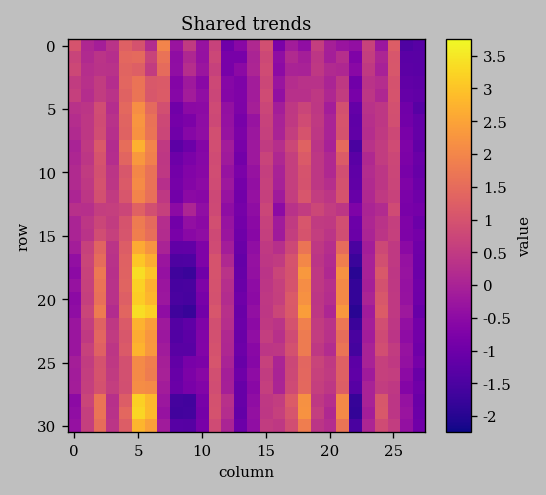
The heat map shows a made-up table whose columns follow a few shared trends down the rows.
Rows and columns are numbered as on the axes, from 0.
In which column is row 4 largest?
5
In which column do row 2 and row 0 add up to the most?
7
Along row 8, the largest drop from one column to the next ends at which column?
22
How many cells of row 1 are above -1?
26
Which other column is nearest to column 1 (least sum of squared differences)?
19
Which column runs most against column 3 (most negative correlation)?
4
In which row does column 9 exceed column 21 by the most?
0
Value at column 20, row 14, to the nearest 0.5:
0.5
